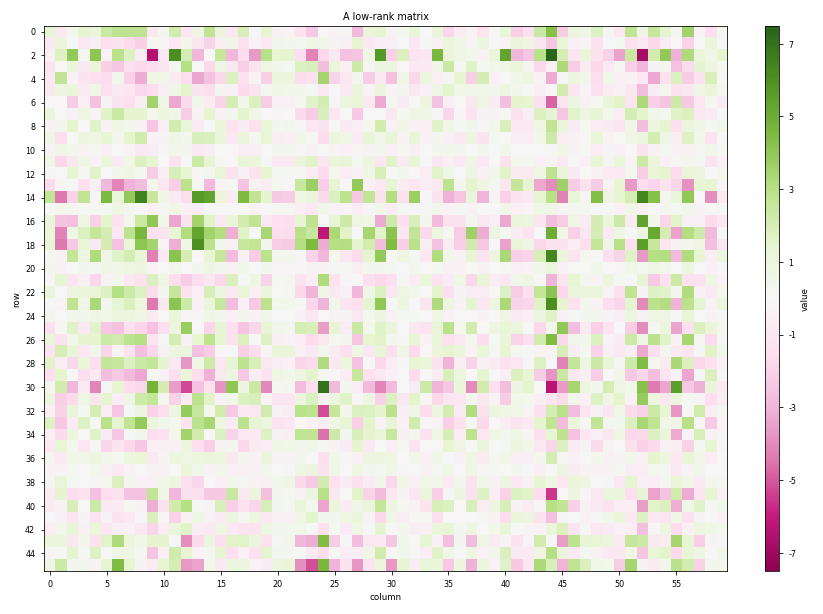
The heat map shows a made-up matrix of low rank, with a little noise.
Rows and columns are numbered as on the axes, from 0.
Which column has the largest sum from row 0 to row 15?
44
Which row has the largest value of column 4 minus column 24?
17
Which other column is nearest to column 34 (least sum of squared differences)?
40
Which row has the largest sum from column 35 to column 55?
14
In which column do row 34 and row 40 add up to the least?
24
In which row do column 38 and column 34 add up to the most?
2
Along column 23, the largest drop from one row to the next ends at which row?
19
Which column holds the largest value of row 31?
52
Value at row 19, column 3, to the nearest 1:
1
